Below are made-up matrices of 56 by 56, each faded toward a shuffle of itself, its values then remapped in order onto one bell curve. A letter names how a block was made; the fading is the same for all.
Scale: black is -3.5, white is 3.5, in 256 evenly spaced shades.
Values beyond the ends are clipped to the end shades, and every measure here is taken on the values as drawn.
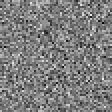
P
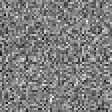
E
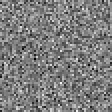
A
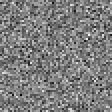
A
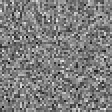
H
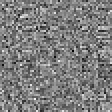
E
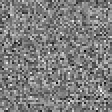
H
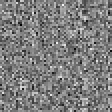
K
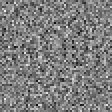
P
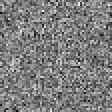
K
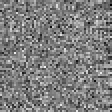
K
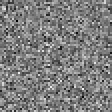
H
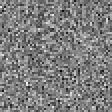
H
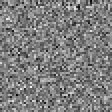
H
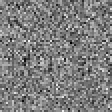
K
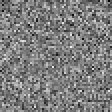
P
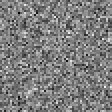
H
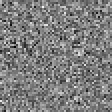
P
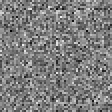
K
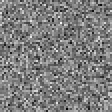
A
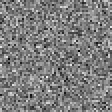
A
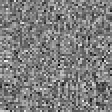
H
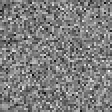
A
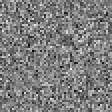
P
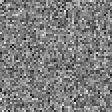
A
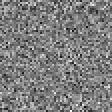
K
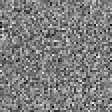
P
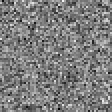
H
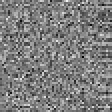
E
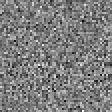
K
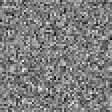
P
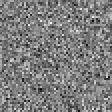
H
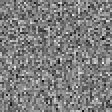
K
